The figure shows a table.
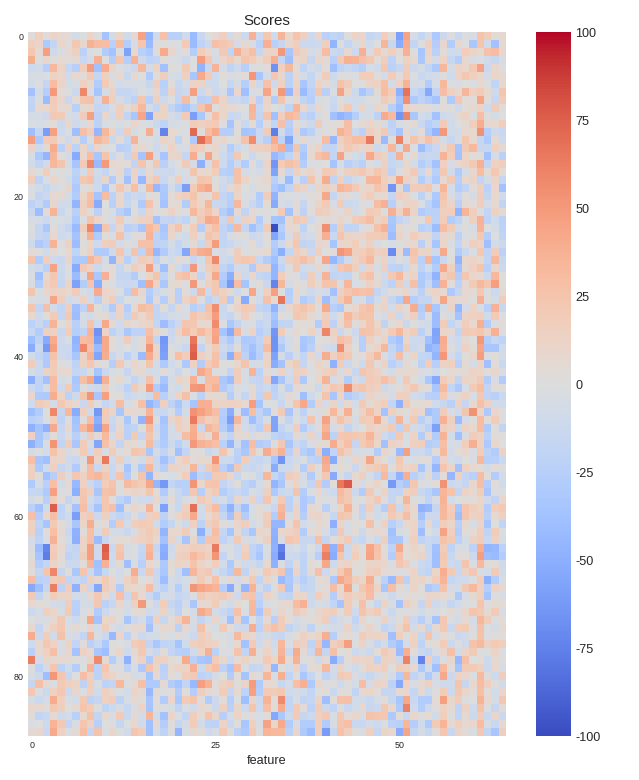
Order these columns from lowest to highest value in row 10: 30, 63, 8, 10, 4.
63, 10, 4, 30, 8
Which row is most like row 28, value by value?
34
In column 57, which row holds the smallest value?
55
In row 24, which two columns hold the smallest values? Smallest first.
33, 9
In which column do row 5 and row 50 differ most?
22
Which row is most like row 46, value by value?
81
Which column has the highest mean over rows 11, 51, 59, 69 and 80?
3
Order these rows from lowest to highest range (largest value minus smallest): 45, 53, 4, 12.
45, 4, 53, 12
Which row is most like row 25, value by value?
85
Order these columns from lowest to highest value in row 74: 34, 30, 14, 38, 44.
38, 44, 14, 34, 30
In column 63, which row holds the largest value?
31
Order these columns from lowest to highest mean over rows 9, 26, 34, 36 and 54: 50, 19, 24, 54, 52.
19, 50, 54, 52, 24
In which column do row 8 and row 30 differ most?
50
